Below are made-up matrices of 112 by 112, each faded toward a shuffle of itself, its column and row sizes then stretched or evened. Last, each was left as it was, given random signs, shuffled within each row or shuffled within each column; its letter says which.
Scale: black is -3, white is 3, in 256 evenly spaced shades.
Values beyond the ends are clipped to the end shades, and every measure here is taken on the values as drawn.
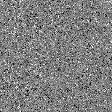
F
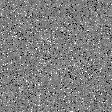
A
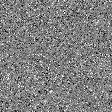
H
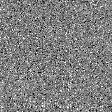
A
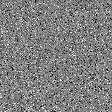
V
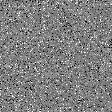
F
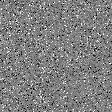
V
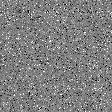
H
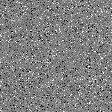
F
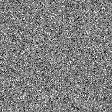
A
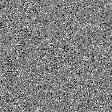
F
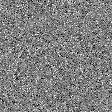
H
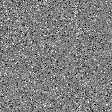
V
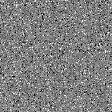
A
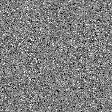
F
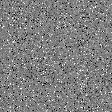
F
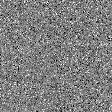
V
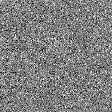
A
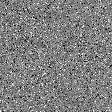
H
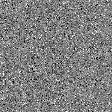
A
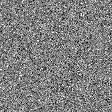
V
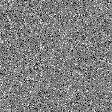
A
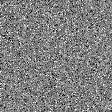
V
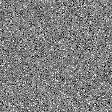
A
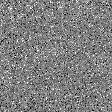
H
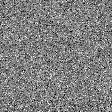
H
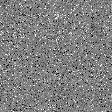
F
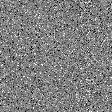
V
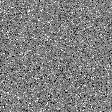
H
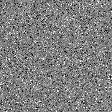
H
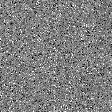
A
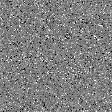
F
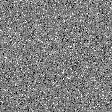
H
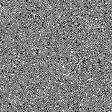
V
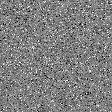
H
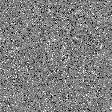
V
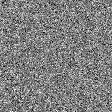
H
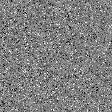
V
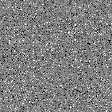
F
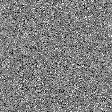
A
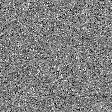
H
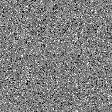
A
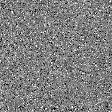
F
